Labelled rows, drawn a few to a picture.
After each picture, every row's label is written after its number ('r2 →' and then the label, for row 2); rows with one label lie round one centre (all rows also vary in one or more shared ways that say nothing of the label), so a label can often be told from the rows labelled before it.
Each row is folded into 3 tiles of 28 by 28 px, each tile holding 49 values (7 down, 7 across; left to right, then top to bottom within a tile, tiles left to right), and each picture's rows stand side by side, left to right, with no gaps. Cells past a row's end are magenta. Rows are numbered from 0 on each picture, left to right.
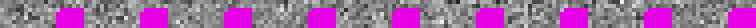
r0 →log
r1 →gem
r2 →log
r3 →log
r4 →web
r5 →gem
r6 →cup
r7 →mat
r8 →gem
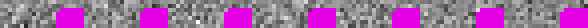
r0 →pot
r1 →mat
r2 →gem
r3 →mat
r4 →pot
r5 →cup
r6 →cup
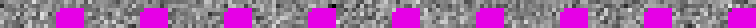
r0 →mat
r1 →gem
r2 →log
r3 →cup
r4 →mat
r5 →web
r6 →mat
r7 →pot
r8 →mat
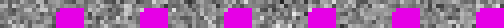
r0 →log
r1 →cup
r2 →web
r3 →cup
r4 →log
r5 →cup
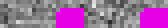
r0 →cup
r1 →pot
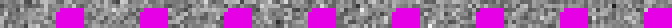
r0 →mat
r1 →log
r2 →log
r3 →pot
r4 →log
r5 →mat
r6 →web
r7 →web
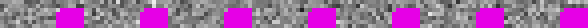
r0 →cup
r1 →pot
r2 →log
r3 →web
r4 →gem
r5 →web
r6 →log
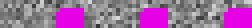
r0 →log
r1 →cup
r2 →mat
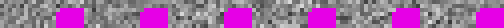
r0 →mat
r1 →log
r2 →web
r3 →mat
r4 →cup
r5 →pot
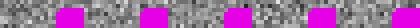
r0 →gem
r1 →log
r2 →web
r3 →pot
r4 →gem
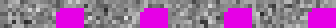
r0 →log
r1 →gem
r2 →web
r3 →pot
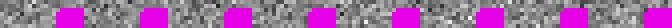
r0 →log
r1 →log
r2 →web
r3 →log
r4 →gem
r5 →gem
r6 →gem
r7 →log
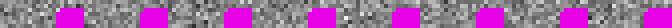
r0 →cup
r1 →log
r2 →web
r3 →cup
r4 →log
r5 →web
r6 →log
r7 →log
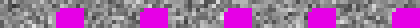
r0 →gem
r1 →mat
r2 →pot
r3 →log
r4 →gem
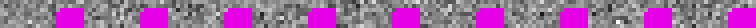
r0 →cup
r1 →web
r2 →web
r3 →pot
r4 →log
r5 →log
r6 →log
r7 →gem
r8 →mat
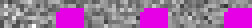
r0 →pot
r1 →log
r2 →gem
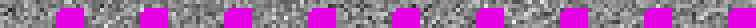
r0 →gem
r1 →cup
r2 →pot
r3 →cup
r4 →web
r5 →mat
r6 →log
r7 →pot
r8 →log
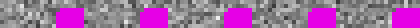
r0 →web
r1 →web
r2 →log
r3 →log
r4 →pot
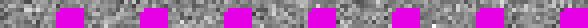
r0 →log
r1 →cup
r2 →web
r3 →mat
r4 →web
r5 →log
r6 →mat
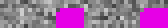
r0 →mat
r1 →web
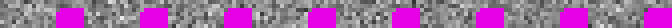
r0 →log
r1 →web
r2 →mat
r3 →pot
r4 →gem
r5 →mat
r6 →pot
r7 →log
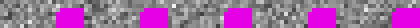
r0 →cup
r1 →log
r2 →pot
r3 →gem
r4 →log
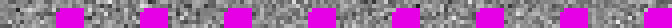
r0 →log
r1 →cup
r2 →pot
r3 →gem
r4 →cup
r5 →cup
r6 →web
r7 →gem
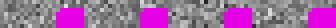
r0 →mat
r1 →web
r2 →web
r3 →pot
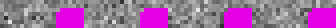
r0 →log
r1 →gem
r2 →log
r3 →mat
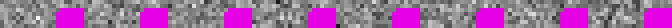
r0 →web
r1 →pot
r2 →pot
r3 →web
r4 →log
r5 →log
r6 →web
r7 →web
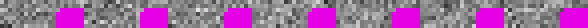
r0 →log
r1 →mat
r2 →log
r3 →gem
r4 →web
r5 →web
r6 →mat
